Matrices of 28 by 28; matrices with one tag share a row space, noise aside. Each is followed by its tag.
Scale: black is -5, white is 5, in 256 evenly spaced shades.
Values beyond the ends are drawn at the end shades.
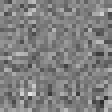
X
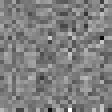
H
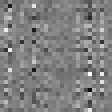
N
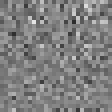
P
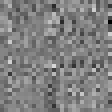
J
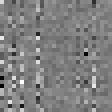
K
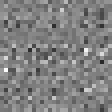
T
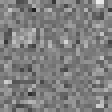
X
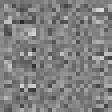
X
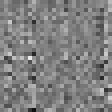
X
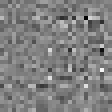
H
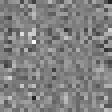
X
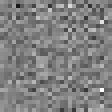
H
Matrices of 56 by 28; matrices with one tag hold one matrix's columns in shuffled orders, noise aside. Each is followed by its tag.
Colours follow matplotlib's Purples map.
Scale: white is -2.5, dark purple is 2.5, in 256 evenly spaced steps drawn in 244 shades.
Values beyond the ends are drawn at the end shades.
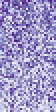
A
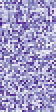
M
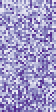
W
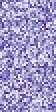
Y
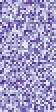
M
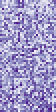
W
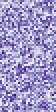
Y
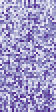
W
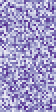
Y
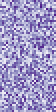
Y
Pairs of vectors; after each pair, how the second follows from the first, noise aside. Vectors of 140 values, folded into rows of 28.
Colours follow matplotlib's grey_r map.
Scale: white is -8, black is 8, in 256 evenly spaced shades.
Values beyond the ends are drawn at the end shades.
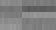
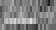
wrapped around, negated, scaled up.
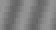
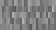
sign-scrambled.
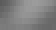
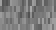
sign-scrambled.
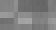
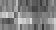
scaled up.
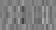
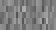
sign-scrambled.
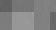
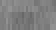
negated, shrunk.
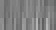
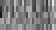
wrapped around, negated, scaled up.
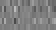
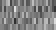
scaled up.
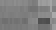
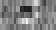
wrapped around, scaled up.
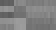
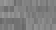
negated, shrunk.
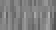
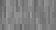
reversed, shrunk.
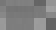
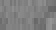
negated, shrunk.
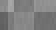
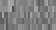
sign-scrambled.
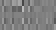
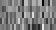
wrapped around, negated, scaled up.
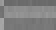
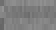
negated, shrunk.
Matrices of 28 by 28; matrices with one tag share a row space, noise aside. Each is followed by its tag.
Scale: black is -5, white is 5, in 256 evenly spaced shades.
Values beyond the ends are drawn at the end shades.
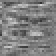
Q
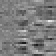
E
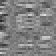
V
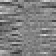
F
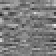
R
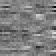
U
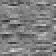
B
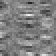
V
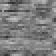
B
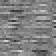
B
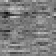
B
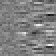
E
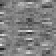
V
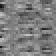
V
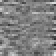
R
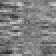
F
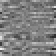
R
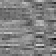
U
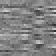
U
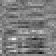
Q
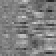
E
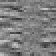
F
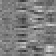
E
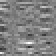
V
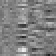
E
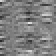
V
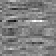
Q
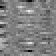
V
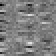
V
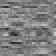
B
